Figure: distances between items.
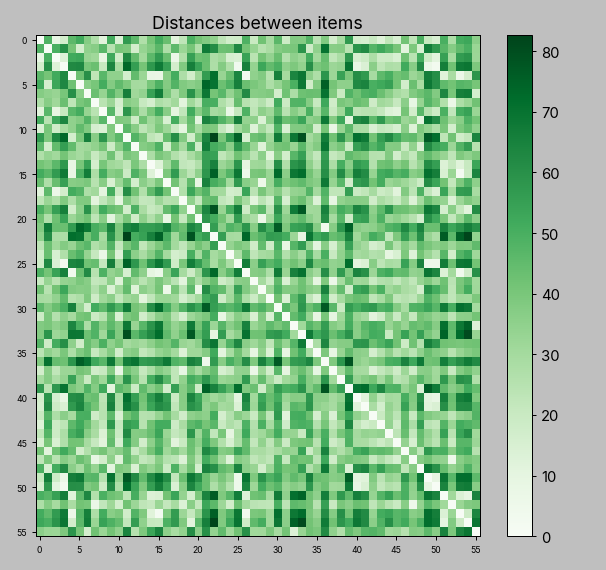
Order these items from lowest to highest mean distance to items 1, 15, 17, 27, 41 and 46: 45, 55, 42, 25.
45, 42, 55, 25
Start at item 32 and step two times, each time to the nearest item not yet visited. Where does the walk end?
6
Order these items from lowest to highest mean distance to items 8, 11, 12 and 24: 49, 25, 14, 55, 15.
14, 55, 15, 25, 49
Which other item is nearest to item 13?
29
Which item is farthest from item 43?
39
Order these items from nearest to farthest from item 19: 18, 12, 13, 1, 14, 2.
14, 13, 18, 1, 12, 2
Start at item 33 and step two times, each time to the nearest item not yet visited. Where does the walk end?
44
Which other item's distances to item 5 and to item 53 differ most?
15
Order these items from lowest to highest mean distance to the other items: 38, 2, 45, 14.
45, 2, 14, 38
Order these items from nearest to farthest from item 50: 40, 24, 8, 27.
40, 8, 24, 27
